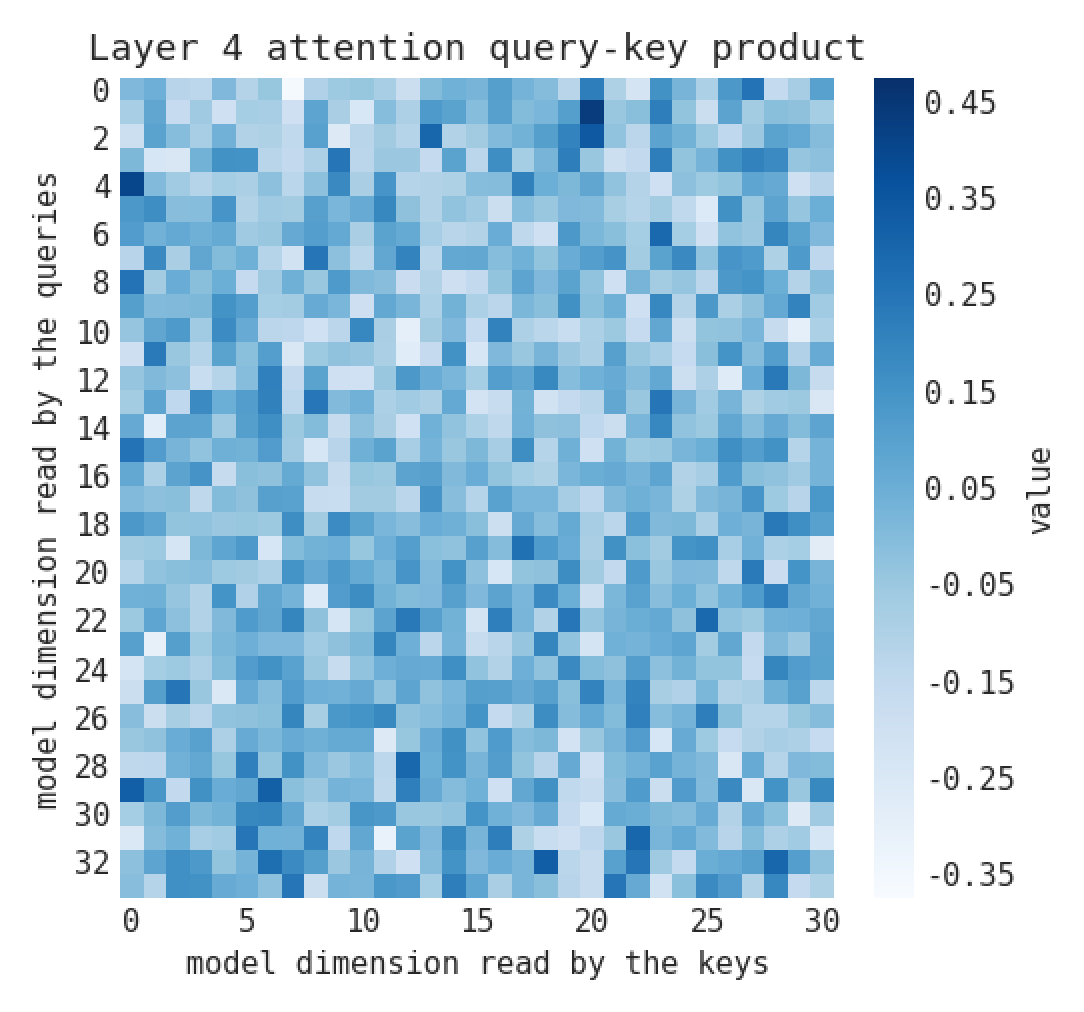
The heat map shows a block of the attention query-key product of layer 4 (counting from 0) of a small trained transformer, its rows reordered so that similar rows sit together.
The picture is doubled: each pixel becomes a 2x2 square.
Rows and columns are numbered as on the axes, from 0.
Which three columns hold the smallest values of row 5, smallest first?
25, 16, 24
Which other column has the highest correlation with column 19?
29
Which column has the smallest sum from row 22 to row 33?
20
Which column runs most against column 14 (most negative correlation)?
0
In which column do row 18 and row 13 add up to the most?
23
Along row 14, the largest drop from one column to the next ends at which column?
1
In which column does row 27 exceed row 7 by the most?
7
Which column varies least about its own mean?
17
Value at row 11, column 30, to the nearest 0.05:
0.05
